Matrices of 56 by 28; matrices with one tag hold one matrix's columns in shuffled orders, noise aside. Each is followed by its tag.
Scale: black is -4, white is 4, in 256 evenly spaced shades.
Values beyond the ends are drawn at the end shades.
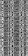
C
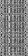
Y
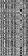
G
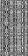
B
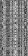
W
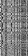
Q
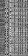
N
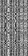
Q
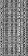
N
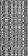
W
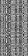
Y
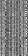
C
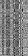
G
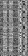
B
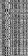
G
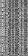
N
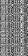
Y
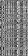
W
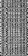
N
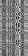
Q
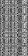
Y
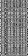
N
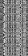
Y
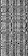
Q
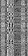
Q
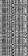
Y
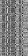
Y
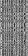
Q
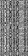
B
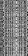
C
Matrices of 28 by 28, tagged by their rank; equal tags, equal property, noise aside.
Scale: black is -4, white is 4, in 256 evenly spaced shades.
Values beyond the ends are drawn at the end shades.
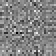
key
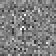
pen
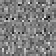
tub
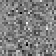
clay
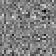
key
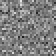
key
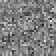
pen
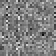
tub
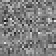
tub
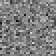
clay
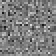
clay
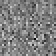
pen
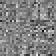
clay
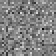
key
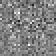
key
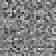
key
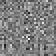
tub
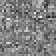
tub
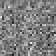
pen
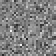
pen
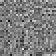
tub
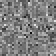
clay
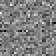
tub
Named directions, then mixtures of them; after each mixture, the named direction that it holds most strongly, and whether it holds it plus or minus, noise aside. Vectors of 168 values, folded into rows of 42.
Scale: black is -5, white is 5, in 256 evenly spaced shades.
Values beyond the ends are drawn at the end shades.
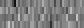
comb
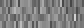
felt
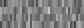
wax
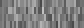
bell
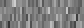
wax, plus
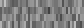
wax, minus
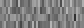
felt, minus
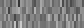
felt, plus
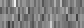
comb, minus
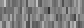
wax, minus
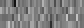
comb, plus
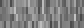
bell, plus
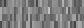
wax, plus
